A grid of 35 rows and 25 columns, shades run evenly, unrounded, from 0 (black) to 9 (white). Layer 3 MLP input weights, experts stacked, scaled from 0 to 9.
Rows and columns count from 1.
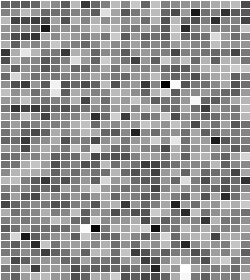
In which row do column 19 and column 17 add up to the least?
11
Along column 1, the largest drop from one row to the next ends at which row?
7
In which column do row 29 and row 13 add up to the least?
16
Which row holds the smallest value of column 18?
26
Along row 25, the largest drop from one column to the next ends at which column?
23
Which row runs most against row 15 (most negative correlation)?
19
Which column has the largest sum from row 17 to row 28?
20
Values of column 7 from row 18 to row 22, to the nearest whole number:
3 4 4 4 5
